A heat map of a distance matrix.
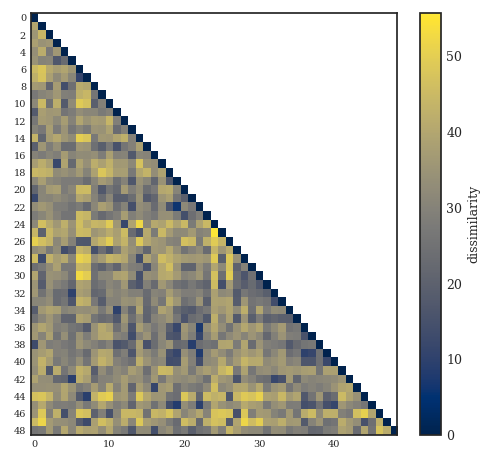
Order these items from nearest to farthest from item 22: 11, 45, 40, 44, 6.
45, 40, 44, 11, 6
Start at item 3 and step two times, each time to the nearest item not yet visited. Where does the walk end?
5
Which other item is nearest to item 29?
15
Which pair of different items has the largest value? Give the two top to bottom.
24, 25
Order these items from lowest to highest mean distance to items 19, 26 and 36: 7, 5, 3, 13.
7, 13, 5, 3
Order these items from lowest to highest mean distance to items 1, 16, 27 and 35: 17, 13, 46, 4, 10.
13, 4, 10, 46, 17
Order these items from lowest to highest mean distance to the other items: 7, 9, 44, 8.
8, 9, 7, 44
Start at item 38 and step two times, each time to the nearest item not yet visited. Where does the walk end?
0
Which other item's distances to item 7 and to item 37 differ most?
6
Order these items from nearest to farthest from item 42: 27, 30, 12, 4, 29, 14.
27, 4, 30, 29, 14, 12
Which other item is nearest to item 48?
16
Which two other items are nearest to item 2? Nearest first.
41, 8
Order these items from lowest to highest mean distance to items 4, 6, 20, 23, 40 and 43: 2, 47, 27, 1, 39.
39, 27, 47, 2, 1
